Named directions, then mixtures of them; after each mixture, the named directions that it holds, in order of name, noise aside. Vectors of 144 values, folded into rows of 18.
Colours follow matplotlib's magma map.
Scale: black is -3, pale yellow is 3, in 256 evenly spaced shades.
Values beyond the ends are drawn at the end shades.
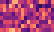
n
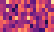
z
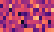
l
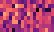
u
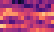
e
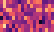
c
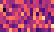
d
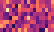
c, z.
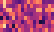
c.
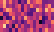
c.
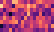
d, e, u.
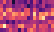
d, e.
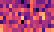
e, l, n.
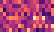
d, l.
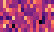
c.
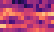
e.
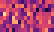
u.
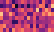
e, u, z.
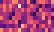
n, u, z.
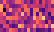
d.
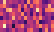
c, d.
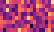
z.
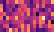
c, d, z.
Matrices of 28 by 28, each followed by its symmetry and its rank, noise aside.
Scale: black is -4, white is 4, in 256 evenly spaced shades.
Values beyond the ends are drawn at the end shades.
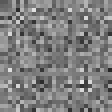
symmetric, rank three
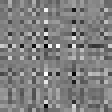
no symmetry, rank two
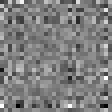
no symmetry, rank two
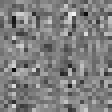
no symmetry, rank four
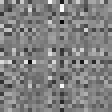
no symmetry, rank three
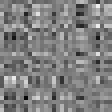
antisymmetric, rank two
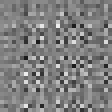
antisymmetric, rank two
